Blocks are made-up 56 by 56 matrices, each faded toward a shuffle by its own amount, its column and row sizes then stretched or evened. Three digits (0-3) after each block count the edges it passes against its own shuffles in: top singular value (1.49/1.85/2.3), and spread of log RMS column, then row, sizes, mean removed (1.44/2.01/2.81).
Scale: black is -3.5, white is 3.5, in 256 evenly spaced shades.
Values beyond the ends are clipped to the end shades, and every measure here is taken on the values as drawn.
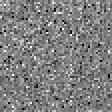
0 1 0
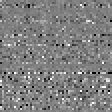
0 0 3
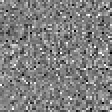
2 0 1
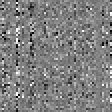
0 3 1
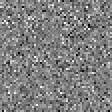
0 0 1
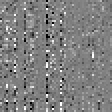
2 3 0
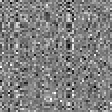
3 2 0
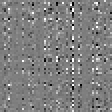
2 3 2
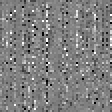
2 3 0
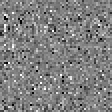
1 1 1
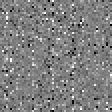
0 2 0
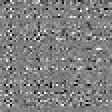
2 2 3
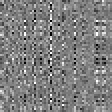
3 3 1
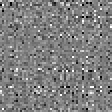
2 2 2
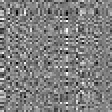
3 3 1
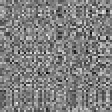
3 1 2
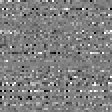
1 0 3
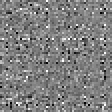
1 2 2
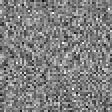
2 0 0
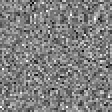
2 0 0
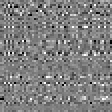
3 0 3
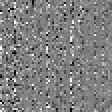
0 3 0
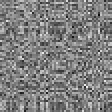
3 2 0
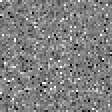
0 0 0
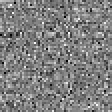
2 0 0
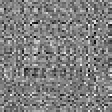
3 2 2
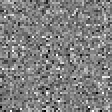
1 1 2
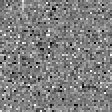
0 0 2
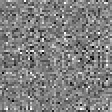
2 1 1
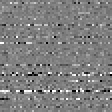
2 0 3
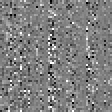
0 3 0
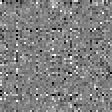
2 2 1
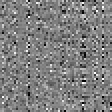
2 3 0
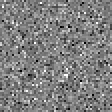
0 0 0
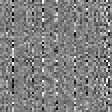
3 3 1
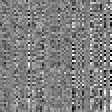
3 3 0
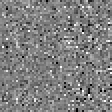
0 2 1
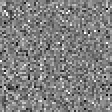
1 1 1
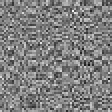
3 1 0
